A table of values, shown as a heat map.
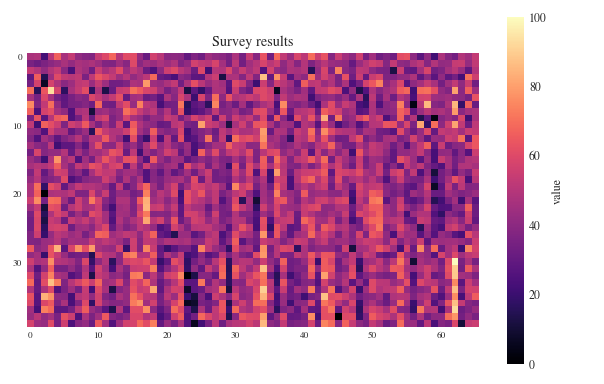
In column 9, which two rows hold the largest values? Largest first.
28, 21
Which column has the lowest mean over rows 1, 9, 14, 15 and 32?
59
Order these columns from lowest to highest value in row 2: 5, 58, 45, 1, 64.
64, 5, 1, 58, 45
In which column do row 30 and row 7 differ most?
58
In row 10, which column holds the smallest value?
29
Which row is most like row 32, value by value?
36
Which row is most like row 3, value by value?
26
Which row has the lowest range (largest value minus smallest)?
1
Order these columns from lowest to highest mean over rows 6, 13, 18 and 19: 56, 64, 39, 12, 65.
56, 64, 12, 39, 65
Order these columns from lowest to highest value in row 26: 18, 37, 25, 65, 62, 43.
62, 25, 37, 65, 43, 18
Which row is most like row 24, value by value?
4
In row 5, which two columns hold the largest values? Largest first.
3, 62
